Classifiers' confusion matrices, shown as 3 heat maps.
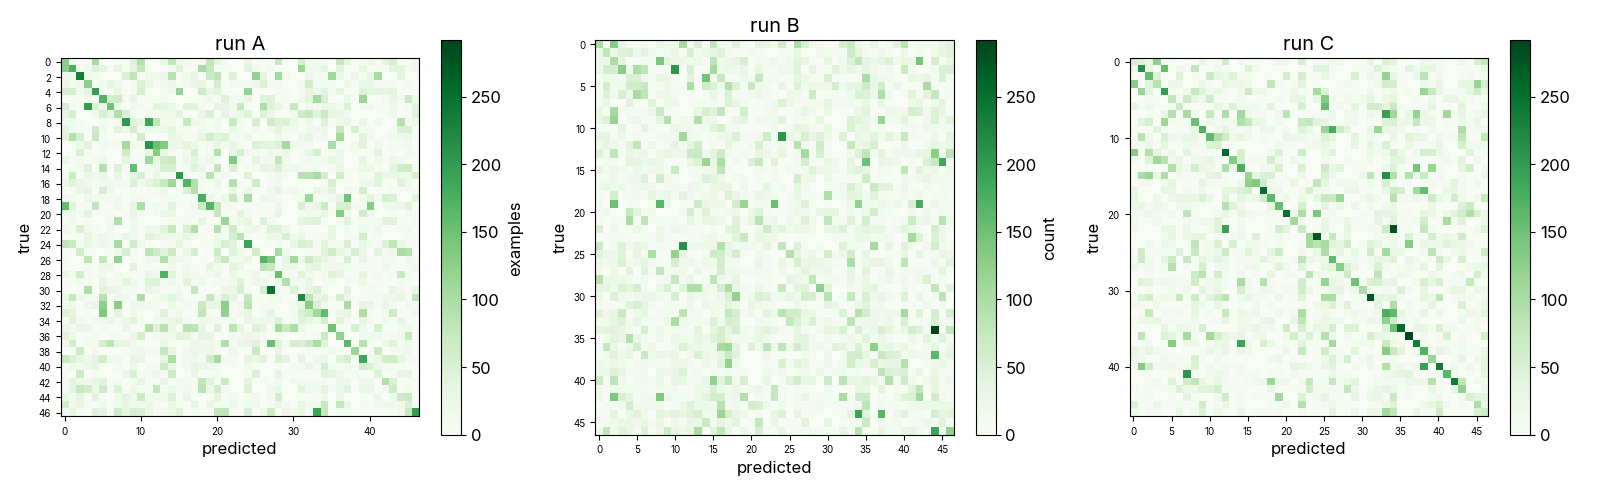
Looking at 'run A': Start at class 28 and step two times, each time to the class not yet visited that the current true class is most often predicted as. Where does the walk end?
22
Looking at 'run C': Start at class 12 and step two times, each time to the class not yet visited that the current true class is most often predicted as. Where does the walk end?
3
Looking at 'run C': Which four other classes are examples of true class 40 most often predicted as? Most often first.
38, 1, 33, 2
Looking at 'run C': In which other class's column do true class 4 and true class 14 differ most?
37
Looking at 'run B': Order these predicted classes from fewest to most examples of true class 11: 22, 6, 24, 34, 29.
6, 34, 29, 22, 24
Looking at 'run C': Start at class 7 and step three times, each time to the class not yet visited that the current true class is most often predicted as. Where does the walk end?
22
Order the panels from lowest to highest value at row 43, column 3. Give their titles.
run C, run B, run A
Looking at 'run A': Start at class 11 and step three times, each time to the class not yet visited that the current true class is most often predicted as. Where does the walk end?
36
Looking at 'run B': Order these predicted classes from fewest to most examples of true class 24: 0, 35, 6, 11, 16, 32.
35, 6, 32, 0, 16, 11
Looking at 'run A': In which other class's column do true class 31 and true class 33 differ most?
34
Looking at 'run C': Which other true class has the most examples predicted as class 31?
15
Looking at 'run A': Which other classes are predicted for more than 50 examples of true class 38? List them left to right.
2, 13, 25, 41
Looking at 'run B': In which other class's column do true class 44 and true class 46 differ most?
37
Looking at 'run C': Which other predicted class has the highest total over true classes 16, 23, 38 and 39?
24
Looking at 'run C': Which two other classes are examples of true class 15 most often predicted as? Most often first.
33, 2
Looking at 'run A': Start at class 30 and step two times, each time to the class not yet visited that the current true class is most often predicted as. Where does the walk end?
26
